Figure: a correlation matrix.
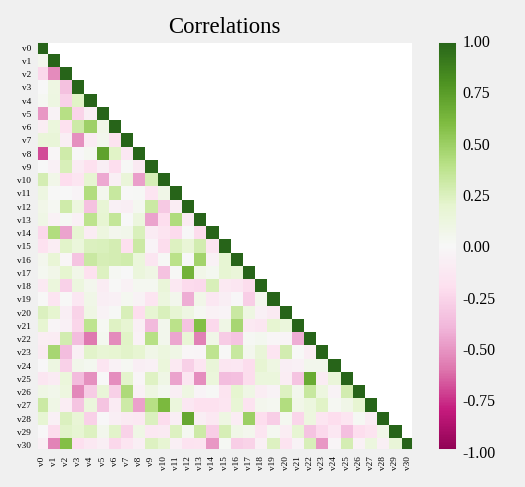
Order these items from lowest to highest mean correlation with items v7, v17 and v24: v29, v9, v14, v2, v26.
v29, v2, v9, v14, v26
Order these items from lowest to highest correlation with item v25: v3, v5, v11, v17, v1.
v11, v3, v17, v1, v5
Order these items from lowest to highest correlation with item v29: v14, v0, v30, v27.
v14, v27, v0, v30
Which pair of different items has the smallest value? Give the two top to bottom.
v0, v8
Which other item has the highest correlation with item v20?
v27
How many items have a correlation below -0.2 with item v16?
4
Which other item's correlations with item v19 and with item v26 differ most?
v12
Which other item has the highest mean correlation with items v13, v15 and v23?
v16
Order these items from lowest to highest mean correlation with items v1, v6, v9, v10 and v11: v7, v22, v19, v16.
v22, v19, v7, v16
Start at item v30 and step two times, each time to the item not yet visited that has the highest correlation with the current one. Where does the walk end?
v5
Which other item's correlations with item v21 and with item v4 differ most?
v3
